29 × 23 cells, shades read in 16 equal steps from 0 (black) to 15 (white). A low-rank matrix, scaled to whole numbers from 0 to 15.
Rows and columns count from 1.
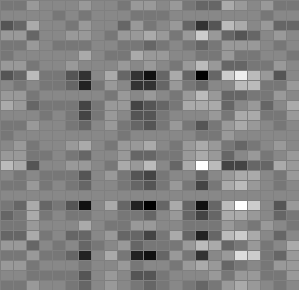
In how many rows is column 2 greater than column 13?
13
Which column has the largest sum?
19
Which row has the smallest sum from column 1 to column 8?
21
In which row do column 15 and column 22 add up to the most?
17
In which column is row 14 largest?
18
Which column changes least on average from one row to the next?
8
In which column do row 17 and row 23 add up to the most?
16
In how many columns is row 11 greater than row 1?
10
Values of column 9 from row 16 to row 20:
8 7 9 8 8
